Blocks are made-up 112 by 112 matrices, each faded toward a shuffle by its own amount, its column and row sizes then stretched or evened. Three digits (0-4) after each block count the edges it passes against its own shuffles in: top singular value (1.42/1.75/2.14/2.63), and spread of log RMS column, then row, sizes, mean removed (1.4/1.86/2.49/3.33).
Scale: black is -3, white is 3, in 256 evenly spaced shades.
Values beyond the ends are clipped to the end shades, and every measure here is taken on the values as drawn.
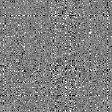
3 4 3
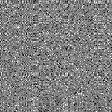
4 1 1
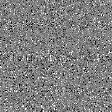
1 2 2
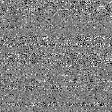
1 0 4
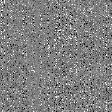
0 4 0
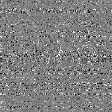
3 1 4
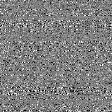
1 0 4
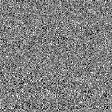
2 1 2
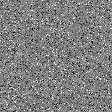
0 1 0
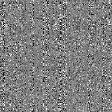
3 4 2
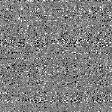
1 2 4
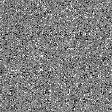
0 1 2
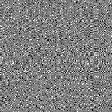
4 0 2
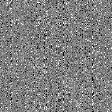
1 4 1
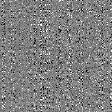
2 4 2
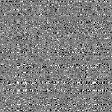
3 1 4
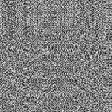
3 0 0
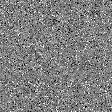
0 0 1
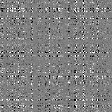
4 4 4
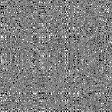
4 3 3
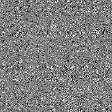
1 3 3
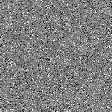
2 1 0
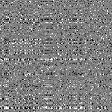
4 1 3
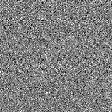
3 0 1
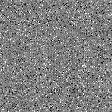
2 0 0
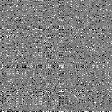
4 2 3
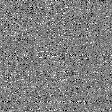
1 1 3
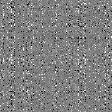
3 4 2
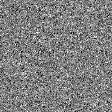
0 1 1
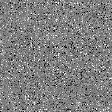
1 2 2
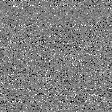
1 0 3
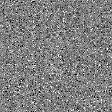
1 2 1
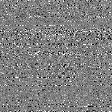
2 1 4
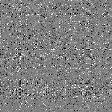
3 1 3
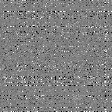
2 2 4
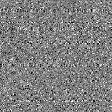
3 0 3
